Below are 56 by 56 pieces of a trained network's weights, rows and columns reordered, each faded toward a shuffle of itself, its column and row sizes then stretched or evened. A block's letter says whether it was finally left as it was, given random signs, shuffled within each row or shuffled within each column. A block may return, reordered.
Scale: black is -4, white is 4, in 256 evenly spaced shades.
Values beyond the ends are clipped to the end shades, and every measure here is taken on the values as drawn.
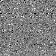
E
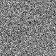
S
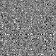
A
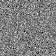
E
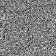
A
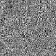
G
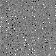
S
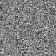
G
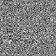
G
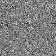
A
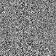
A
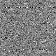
E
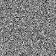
S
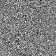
S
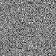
G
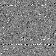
E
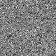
E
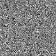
A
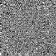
G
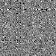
A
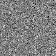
S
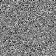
E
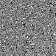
S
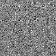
A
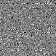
E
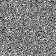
E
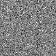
A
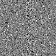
S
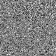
E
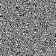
S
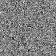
E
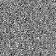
G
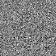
A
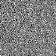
A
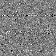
E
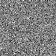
E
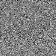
E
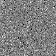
S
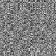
G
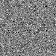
E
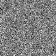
S
